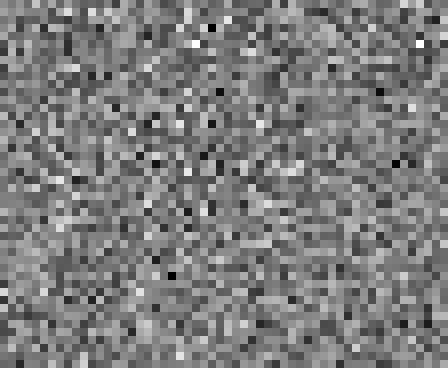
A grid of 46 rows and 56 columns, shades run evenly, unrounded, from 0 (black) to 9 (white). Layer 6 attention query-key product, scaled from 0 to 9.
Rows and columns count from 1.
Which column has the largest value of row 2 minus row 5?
9
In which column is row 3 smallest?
55
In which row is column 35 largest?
21
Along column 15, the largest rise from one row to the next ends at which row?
15
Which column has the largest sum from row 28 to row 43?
19
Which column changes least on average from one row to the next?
29
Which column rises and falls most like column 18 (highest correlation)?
30
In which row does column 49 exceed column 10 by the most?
8
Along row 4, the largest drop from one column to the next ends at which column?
27
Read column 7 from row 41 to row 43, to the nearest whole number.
2 4 5
